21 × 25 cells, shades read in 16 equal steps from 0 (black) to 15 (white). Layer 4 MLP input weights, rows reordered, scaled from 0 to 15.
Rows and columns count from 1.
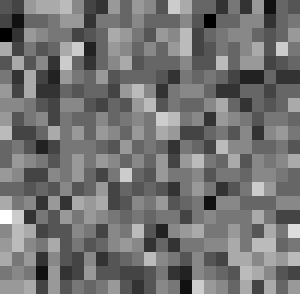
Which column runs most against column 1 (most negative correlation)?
16
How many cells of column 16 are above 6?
14
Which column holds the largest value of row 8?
13
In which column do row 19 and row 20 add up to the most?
21
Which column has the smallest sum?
4
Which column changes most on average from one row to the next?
25
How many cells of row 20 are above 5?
12
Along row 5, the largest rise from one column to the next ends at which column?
6
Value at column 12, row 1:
9
